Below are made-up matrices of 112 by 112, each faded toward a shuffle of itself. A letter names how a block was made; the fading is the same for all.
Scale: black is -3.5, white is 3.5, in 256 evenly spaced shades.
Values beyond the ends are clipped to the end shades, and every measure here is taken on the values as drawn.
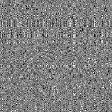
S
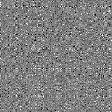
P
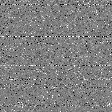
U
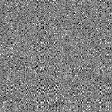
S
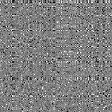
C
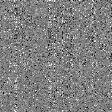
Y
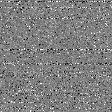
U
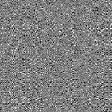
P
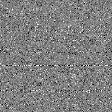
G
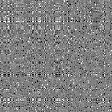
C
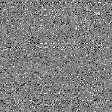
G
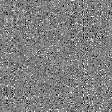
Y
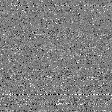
U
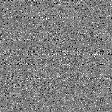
G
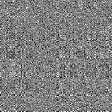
S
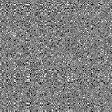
P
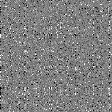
Y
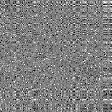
C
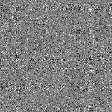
G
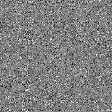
G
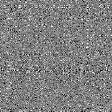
G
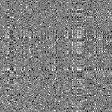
P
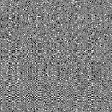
C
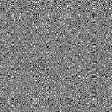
P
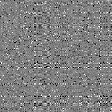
C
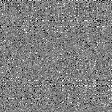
G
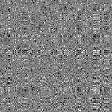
C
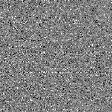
G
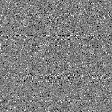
G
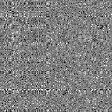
P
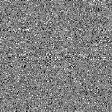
G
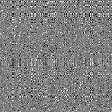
C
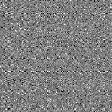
S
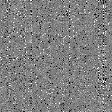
Y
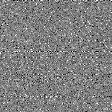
G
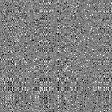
C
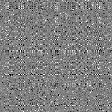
C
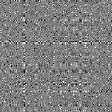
C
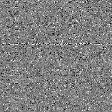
G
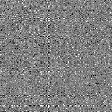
P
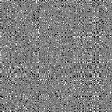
C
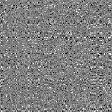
P
